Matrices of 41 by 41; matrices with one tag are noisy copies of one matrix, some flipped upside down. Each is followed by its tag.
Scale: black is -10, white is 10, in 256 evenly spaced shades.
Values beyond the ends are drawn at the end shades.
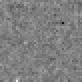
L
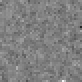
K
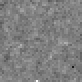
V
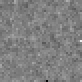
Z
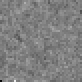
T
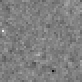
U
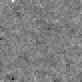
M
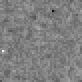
U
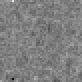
M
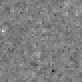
U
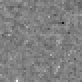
L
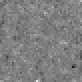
V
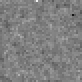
V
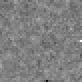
Z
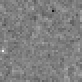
U
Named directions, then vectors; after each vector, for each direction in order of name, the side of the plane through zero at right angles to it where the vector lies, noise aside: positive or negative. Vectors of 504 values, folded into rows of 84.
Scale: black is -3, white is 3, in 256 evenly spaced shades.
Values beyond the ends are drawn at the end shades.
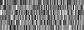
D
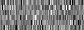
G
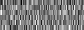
positive, positive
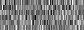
positive, negative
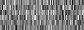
negative, positive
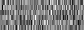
negative, positive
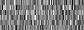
negative, positive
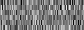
positive, positive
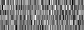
negative, positive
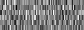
negative, positive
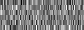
positive, positive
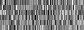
positive, negative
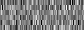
positive, positive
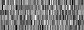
negative, positive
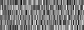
positive, positive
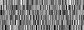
negative, negative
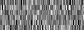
positive, positive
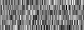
negative, negative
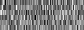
positive, negative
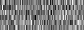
positive, negative
